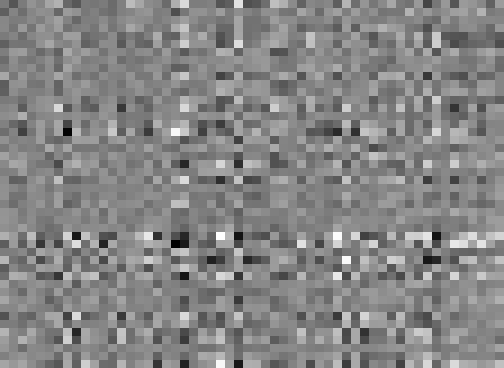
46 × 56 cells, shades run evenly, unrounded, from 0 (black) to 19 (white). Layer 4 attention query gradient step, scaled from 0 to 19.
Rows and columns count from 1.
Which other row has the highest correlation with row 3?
1
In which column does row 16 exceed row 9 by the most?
21
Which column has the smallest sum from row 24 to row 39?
49
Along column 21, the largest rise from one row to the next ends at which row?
32
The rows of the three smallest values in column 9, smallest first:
30, 42, 43
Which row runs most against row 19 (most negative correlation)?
20
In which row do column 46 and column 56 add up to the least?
6
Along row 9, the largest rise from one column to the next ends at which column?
8
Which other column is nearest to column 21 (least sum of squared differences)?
27
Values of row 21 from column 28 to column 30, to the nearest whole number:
14 13 11
